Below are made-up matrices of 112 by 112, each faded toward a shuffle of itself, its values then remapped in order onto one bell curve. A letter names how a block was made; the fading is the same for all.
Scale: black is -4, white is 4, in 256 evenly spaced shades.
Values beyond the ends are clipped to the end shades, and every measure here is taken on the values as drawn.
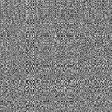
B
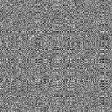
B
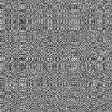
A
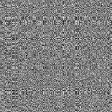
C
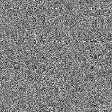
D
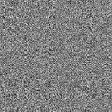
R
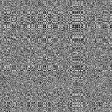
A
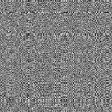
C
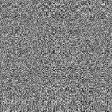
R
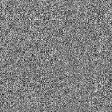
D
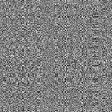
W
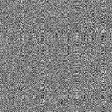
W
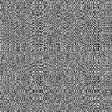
C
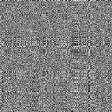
B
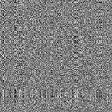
W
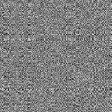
C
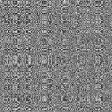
C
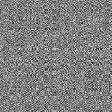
W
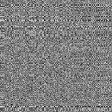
B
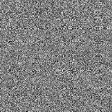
D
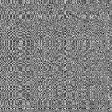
A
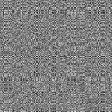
A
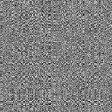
C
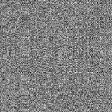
R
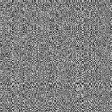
C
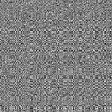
A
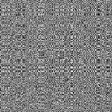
A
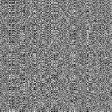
C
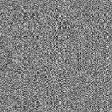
R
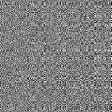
C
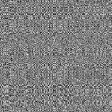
B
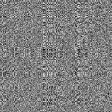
W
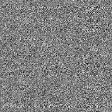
D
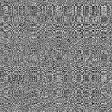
A
